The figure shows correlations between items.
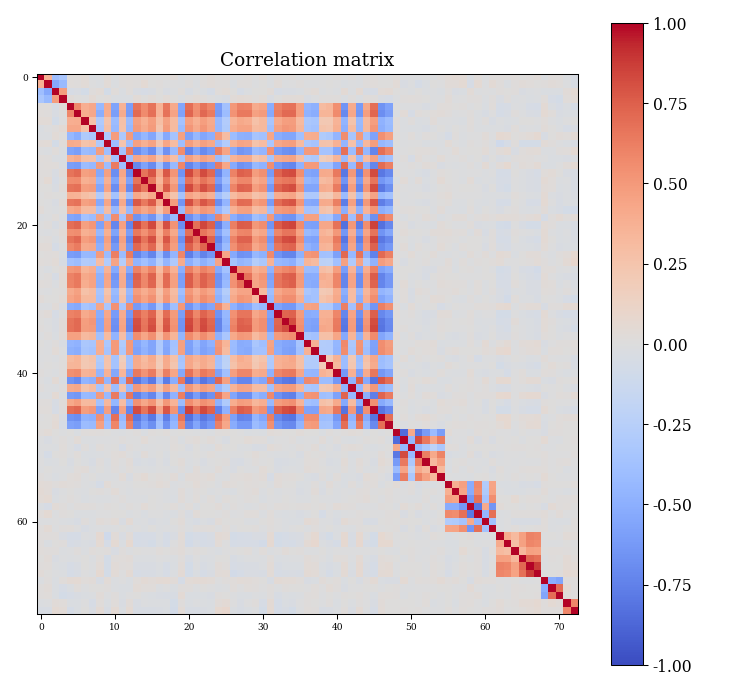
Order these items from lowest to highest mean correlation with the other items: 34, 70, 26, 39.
70, 39, 26, 34
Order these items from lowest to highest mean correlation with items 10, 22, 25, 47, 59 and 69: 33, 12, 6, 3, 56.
33, 6, 3, 56, 12
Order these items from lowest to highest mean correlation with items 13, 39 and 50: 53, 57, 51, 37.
37, 51, 53, 57
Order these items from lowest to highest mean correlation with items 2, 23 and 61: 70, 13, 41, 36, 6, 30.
41, 36, 70, 6, 30, 13
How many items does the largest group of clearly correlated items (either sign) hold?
44
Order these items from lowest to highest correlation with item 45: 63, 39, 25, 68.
25, 63, 68, 39
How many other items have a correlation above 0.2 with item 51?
4
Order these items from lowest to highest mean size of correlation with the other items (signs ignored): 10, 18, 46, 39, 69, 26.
69, 39, 18, 26, 10, 46
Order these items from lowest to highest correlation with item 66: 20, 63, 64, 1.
20, 1, 64, 63
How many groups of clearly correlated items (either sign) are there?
7
